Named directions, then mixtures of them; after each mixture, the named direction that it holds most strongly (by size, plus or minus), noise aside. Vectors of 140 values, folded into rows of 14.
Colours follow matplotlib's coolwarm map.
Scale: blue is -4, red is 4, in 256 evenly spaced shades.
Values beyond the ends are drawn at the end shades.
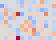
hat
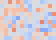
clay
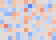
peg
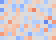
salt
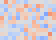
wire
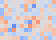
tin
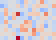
hat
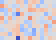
hat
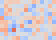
tin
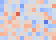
salt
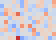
hat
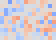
clay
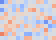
salt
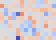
hat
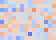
salt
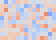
wire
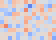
peg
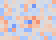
tin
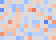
salt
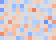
salt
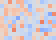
clay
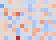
hat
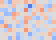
peg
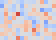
hat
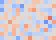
salt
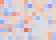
peg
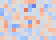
tin
